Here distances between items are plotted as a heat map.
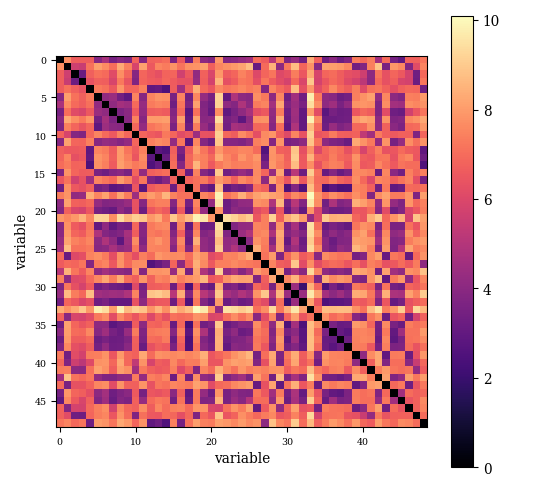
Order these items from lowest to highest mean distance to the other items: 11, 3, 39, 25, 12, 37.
37, 11, 25, 3, 12, 39
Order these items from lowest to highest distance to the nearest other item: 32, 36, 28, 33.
32, 36, 28, 33
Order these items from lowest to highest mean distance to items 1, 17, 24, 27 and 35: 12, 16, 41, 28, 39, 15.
15, 28, 12, 16, 39, 41
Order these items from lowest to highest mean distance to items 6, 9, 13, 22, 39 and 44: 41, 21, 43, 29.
43, 29, 41, 21
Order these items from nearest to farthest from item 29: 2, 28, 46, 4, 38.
46, 2, 4, 38, 28
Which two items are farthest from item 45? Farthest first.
33, 21
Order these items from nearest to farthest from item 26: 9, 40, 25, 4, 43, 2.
43, 40, 2, 9, 4, 25
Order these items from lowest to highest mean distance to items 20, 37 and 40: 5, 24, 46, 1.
5, 24, 46, 1
